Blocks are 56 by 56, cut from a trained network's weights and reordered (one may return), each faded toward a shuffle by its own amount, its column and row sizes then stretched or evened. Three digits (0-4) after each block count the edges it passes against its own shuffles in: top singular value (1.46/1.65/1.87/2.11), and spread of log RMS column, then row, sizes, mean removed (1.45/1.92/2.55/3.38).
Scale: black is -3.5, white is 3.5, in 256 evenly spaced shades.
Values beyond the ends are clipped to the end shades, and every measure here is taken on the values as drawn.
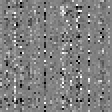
1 4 0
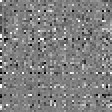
0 3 3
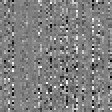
0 4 0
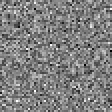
1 1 0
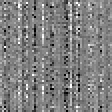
4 4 1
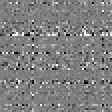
3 2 4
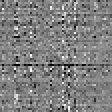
2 3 1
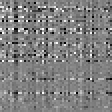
4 1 4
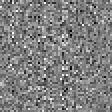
2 2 0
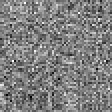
2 0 0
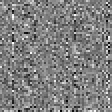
3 2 0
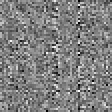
3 3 0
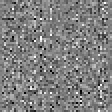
0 3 1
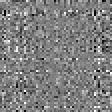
3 3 3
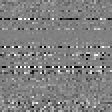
3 0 4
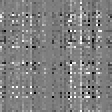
4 4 3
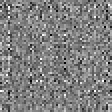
2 2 2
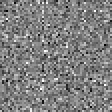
1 1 1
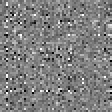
0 3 2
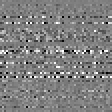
2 0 4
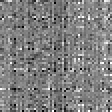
3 2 3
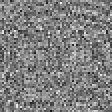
2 0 0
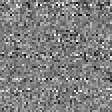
0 1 3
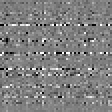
3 1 4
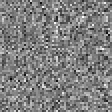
3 1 0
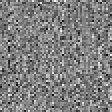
2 2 0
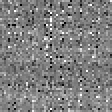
1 2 0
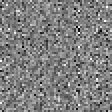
1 2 0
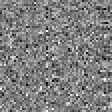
2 2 0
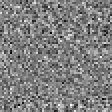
3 0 1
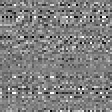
2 0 4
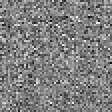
1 1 1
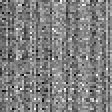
4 0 2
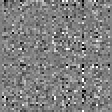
0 3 2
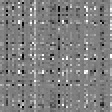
4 4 3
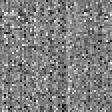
1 1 0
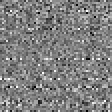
2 0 3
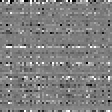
2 2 4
